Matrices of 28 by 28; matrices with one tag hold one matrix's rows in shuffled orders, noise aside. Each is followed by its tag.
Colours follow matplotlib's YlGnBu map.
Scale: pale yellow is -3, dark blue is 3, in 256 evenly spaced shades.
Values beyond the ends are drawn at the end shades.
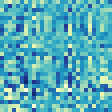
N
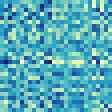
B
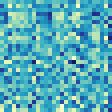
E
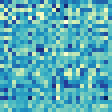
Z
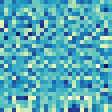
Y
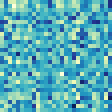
E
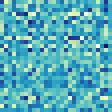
Y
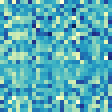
E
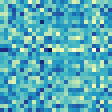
B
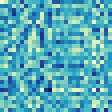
B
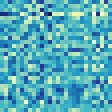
B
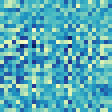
N
